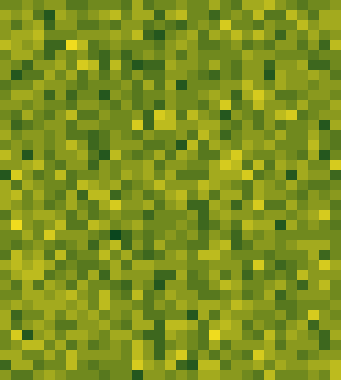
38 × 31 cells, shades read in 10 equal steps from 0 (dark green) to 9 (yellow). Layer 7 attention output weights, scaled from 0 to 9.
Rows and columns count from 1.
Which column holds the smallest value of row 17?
9
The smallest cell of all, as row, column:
24, 11
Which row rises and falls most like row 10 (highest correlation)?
6
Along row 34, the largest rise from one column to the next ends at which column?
20
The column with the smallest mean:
15
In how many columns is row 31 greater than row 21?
15
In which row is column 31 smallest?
18
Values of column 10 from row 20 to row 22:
7 6 4
